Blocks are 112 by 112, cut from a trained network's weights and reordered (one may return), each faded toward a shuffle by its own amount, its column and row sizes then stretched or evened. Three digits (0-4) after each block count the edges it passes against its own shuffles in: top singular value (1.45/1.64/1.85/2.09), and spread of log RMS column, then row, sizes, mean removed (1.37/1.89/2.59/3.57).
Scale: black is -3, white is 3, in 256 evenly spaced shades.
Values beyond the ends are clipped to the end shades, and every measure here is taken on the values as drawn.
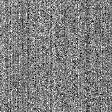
2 2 0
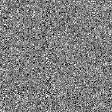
1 3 2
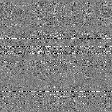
3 2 4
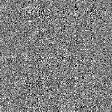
1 2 2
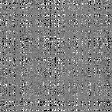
1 4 4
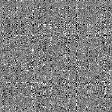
4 4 3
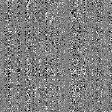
0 4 3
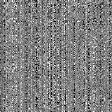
4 4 2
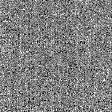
0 0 2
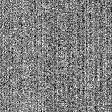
3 0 0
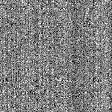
2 0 2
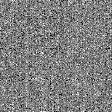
0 1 2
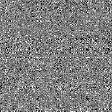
1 3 3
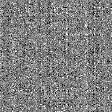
1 2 2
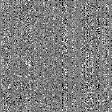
0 4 2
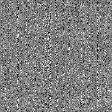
0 4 0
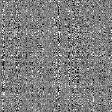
1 4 2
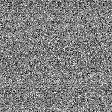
1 0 0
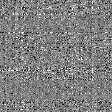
0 1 4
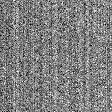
3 0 0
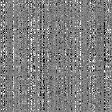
4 4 3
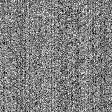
2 0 0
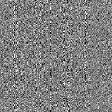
4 4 0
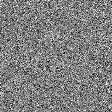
1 1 0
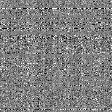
1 1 4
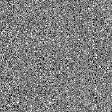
0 3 0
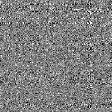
3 2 3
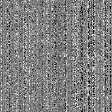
4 4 1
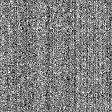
3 0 2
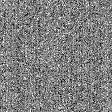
0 1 0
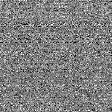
2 0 3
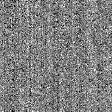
1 1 1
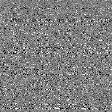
1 2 4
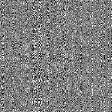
4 4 1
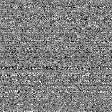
1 0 3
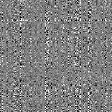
4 4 3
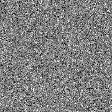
0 2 0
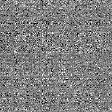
1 3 3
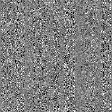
1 4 1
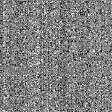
1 1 3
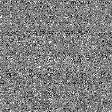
0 2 3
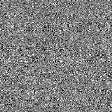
2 1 3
